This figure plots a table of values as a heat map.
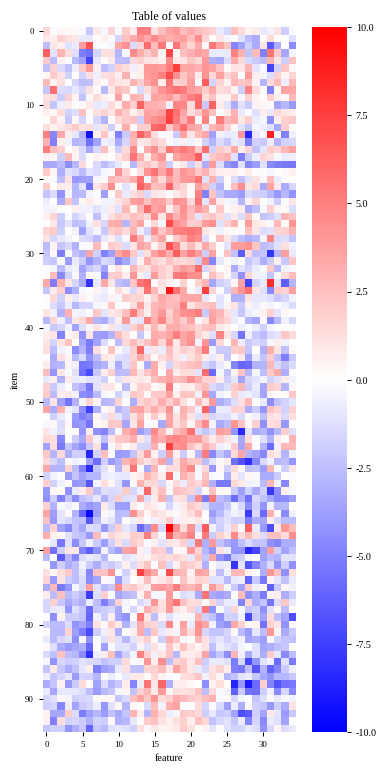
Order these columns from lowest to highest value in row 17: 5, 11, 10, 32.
5, 32, 10, 11
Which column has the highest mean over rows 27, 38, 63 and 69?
21
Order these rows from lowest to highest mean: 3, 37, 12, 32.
32, 37, 3, 12
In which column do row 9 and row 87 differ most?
31
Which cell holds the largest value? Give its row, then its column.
67, 17
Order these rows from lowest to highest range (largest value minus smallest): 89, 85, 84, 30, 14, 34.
89, 85, 84, 30, 34, 14
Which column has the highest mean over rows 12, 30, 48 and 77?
17
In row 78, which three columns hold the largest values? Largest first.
22, 17, 14
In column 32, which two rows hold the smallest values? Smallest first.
88, 85
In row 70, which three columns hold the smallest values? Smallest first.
28, 29, 6
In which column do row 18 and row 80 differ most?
26
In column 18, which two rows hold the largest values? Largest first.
5, 30
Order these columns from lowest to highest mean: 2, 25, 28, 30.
30, 28, 2, 25
